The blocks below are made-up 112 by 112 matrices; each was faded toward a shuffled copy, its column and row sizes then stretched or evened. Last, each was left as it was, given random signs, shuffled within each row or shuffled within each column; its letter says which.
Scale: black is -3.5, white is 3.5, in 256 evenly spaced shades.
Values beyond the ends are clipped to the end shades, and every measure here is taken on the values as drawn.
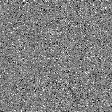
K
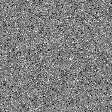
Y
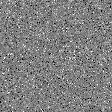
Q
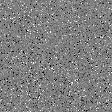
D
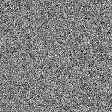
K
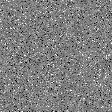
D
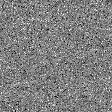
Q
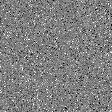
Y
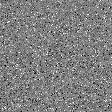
Q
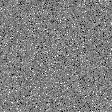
Y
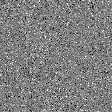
D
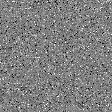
Q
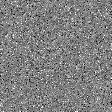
D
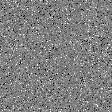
D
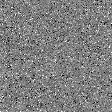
D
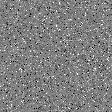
Y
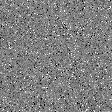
Q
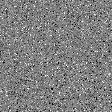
D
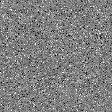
K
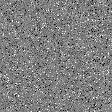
Y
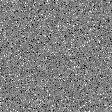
Q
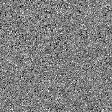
K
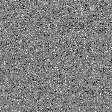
Q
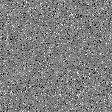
Q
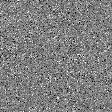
D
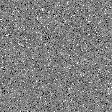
Y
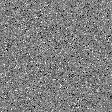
Y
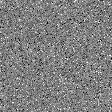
Y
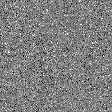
K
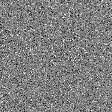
K
